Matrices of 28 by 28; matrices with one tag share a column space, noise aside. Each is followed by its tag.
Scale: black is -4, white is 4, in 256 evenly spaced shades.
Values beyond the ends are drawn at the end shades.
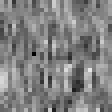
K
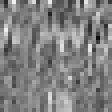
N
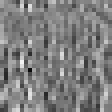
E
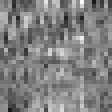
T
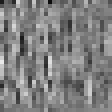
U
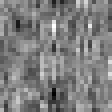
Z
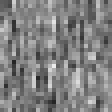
K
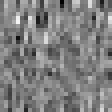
T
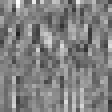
N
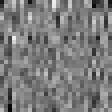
T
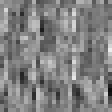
U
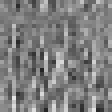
E
